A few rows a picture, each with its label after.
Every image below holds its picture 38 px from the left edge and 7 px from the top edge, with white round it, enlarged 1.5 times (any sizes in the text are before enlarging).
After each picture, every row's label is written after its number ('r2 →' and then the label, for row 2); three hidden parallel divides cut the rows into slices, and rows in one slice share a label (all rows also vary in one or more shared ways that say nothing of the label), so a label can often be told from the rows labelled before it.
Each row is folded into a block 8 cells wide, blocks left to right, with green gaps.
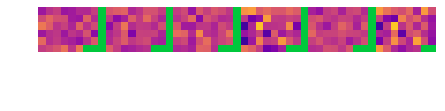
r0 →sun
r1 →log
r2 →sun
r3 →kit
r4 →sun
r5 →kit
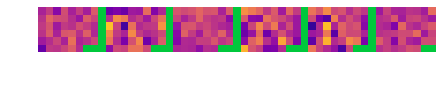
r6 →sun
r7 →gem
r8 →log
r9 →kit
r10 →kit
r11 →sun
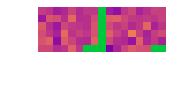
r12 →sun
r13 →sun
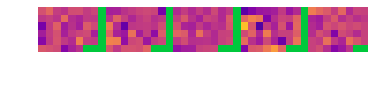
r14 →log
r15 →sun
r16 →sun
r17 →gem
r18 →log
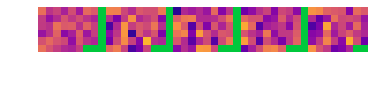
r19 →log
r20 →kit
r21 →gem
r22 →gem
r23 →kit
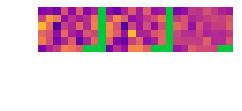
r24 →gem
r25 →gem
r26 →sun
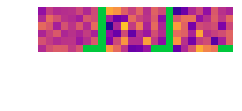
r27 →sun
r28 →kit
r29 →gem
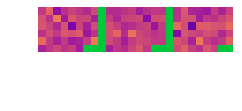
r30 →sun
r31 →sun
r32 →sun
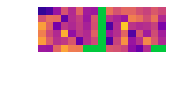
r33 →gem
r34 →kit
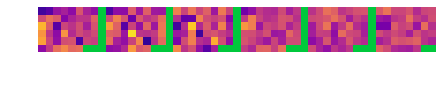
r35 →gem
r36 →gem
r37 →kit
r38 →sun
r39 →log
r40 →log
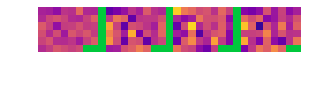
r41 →sun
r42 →gem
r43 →kit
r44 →gem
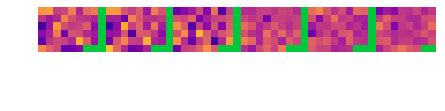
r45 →kit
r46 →kit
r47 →gem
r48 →sun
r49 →log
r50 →sun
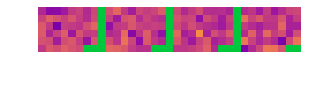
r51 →sun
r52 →log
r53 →sun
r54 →sun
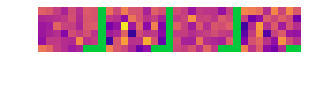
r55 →log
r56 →kit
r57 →sun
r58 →kit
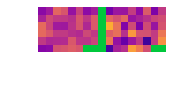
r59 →sun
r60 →gem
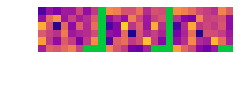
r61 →gem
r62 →kit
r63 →kit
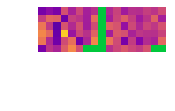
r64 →gem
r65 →sun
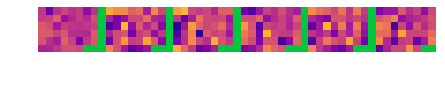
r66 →sun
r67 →kit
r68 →kit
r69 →gem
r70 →kit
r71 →gem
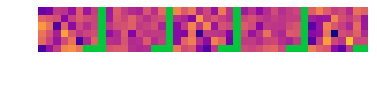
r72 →gem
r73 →log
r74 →kit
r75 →sun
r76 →kit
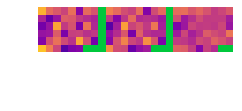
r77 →kit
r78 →kit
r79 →log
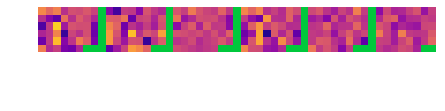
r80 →kit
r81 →gem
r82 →log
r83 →kit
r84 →log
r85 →sun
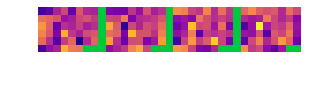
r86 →gem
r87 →gem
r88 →kit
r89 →kit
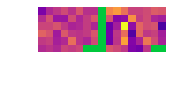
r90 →sun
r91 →kit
